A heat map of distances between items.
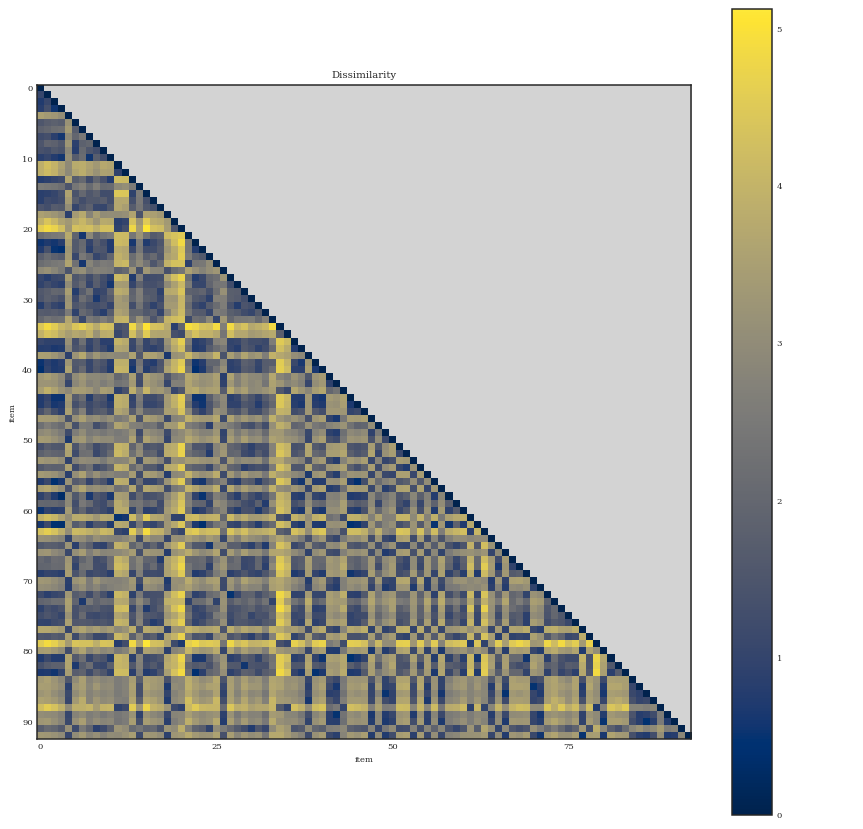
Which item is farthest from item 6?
34
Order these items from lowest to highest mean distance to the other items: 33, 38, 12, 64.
64, 38, 33, 12
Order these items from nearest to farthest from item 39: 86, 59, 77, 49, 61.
59, 49, 86, 77, 61
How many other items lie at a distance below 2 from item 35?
10
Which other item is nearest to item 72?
27
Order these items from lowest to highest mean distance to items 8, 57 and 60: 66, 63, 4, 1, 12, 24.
24, 1, 66, 4, 12, 63
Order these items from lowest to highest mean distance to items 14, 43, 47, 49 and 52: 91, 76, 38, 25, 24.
38, 91, 24, 76, 25
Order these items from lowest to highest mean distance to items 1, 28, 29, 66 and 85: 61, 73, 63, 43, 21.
73, 21, 43, 61, 63
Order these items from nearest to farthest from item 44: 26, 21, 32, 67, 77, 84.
32, 67, 21, 26, 84, 77
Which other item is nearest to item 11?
61
